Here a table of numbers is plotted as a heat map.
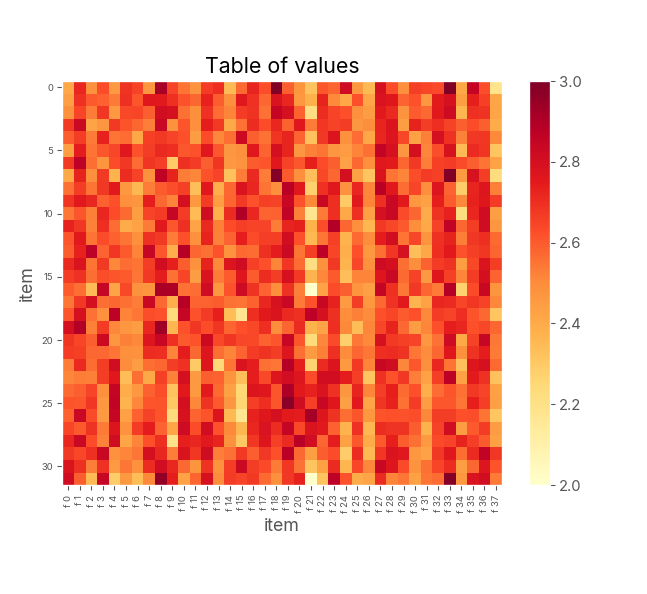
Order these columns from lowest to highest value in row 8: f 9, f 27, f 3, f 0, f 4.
f 0, f 9, f 3, f 4, f 27
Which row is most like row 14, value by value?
30
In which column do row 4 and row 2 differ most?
f 6
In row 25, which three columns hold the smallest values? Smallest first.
f 15, f 9, f 5
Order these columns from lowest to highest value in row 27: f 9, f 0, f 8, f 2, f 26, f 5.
f 26, f 9, f 5, f 8, f 0, f 2
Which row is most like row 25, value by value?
24
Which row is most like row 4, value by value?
12
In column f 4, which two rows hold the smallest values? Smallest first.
31, 7
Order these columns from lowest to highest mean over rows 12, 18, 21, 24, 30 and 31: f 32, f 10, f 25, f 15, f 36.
f 15, f 25, f 32, f 10, f 36
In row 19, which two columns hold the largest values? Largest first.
f 8, f 1
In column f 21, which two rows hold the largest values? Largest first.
26, 18
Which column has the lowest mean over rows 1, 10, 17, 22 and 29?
f 21
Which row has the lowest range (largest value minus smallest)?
21
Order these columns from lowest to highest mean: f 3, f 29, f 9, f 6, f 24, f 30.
f 24, f 6, f 9, f 30, f 29, f 3
